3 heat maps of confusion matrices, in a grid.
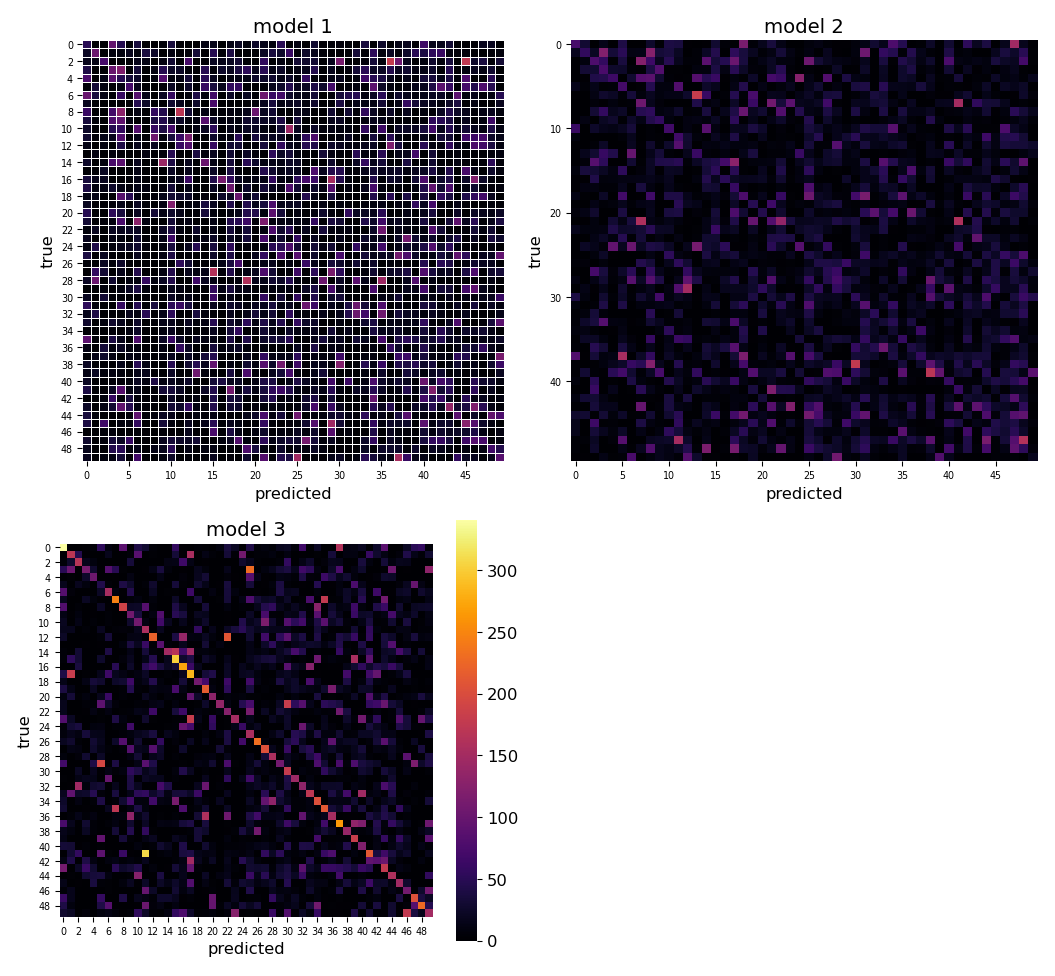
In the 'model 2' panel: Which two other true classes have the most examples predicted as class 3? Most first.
1, 33
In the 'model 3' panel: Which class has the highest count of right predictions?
0
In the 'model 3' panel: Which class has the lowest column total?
21
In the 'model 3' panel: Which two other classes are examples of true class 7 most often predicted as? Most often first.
35, 43
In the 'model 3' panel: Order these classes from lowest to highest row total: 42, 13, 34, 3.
13, 42, 34, 3
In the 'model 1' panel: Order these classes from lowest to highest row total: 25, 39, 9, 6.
39, 9, 25, 6
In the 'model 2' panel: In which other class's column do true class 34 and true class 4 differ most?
24
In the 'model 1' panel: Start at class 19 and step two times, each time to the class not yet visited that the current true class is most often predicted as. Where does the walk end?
24
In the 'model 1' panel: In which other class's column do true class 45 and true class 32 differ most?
29
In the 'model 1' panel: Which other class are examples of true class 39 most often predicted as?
13
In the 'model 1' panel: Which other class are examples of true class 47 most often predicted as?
26
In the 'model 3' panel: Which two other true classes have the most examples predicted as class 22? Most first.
12, 36
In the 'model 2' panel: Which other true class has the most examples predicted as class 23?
43
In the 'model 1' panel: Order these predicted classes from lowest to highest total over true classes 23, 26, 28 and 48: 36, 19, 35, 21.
36, 21, 35, 19
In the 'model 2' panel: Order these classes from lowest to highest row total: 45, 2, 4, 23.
23, 45, 4, 2
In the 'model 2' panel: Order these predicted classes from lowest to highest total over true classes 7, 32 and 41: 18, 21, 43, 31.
18, 31, 43, 21
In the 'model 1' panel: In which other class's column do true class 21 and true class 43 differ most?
6
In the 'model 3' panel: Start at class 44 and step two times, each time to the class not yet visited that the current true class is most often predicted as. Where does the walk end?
27
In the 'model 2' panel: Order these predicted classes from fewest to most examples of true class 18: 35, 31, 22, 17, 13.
13, 17, 22, 35, 31
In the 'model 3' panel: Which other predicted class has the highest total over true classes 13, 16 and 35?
7
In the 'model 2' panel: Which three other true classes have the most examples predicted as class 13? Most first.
6, 24, 4
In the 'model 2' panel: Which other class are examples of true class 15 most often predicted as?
36
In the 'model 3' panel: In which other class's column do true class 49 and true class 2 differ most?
46
